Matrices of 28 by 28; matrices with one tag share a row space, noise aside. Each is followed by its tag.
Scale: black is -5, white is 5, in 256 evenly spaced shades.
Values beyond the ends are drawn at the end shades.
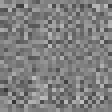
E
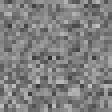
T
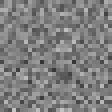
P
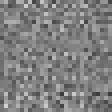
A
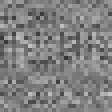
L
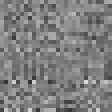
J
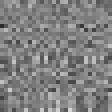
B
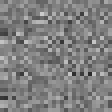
E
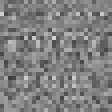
A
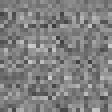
L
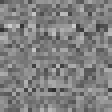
B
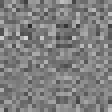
P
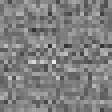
L
